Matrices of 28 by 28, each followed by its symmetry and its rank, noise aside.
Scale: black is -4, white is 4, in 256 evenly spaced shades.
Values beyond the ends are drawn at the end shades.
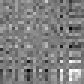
symmetric, rank one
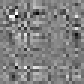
no symmetry, rank three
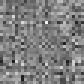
no symmetry, rank three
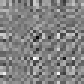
symmetric, rank two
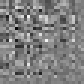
antisymmetric, rank two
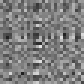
symmetric, rank two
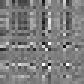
no symmetry, rank two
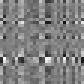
no symmetry, rank one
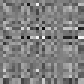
no symmetry, rank two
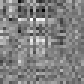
no symmetry, rank two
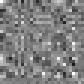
symmetric, rank two
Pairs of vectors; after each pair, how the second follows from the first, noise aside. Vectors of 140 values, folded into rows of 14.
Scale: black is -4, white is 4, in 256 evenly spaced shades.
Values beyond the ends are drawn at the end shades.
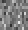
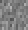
wrapped around, shrunk.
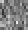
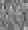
reversed, shrunk.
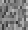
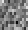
copied.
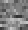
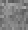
wrapped around, shrunk.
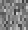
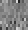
wrapped around, negated, partly zeroed.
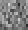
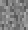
wrapped around, shrunk.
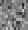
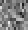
copied.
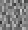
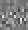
wrapped around, partly zeroed.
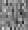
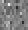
wrapped around, negated, partly zeroed.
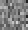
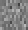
wrapped around, shrunk.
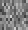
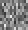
copied.
